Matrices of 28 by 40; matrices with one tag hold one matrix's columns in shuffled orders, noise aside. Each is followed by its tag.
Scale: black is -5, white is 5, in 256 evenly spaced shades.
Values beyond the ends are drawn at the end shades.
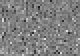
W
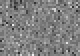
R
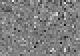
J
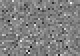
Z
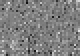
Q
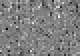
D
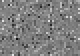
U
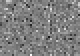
U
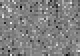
D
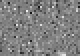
R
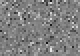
J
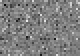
U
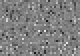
W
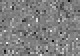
W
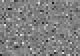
Z
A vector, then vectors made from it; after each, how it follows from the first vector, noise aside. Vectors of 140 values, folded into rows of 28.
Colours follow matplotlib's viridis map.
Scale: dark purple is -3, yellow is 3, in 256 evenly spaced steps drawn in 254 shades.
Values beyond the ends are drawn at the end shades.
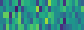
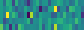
wrapped around, negated, partly zeroed.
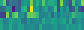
wrapped around, negated, partly zeroed.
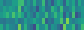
reversed, negated, shrunk.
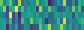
negated.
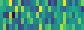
negated.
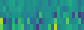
wrapped around, negated, partly zeroed.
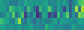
wrapped around, negated, partly zeroed.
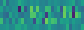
reversed, partly zeroed.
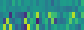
wrapped around, negated, partly zeroed.
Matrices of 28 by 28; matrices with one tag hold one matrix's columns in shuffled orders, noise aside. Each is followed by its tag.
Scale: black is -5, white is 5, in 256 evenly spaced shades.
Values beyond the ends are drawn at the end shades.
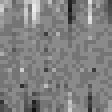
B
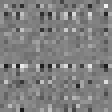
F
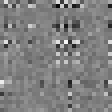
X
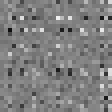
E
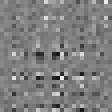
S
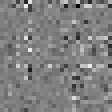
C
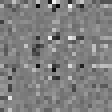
C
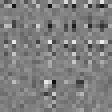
X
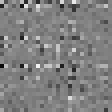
C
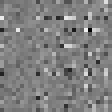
E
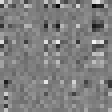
X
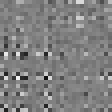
S
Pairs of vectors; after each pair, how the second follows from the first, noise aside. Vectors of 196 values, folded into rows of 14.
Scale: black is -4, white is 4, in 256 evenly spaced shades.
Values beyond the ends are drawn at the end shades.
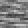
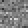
wrapped around, partly zeroed.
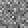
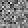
negated.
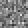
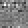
reversed, partly zeroed.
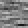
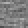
reversed, negated, shrunk.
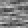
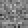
wrapped around, partly zeroed.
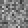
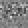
reversed, negated, partly zeroed.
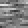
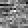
negated.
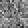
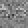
reversed, partly zeroed.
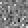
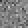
reversed, negated, shrunk.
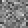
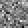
wrapped around.
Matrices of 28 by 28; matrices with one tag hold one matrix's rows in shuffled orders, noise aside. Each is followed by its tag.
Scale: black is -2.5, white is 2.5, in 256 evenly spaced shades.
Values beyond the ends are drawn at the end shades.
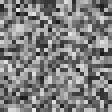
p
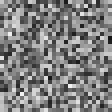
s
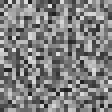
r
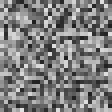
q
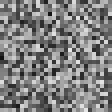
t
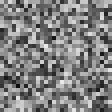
p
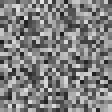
s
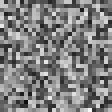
p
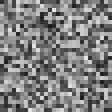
p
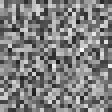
t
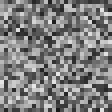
q
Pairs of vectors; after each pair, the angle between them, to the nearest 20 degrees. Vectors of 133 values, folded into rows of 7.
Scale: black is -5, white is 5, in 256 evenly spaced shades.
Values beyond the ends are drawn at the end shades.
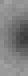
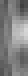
140 degrees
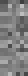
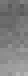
100 degrees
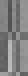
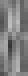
140 degrees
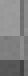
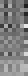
120 degrees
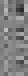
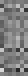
100 degrees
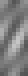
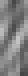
20 degrees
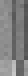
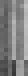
160 degrees
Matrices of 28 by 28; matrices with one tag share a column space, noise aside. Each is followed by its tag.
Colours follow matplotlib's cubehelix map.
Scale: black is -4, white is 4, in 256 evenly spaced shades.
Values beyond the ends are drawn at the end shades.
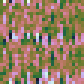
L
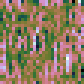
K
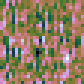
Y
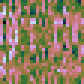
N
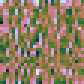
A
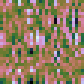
A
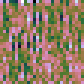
K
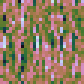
K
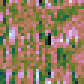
L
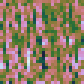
Y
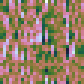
N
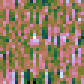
L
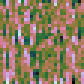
L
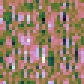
Y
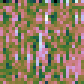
K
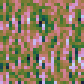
Y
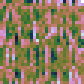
L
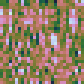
A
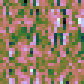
A
